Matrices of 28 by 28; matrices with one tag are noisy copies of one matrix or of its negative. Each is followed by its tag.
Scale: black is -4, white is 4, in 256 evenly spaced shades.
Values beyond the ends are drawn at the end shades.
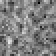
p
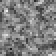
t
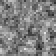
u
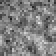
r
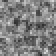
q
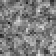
q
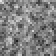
p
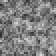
q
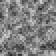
t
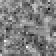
r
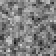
p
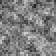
r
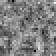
u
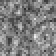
p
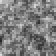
r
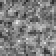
q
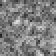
q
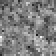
r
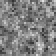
u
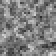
t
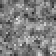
q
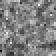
t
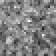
p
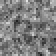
q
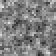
q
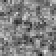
q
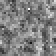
u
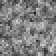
q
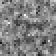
q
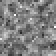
t
